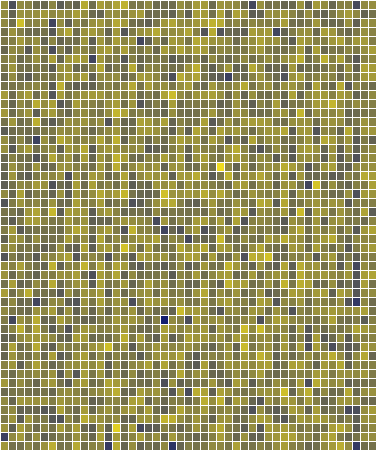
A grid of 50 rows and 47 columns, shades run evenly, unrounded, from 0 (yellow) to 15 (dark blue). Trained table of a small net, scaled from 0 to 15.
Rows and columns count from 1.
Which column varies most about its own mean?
21
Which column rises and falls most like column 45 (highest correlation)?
5
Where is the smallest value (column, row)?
28, 19
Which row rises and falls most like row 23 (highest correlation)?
40
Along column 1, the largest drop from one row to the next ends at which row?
50
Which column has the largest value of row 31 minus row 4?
12
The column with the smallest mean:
15
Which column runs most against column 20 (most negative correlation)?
1
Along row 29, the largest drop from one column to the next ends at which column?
32
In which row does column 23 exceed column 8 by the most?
48
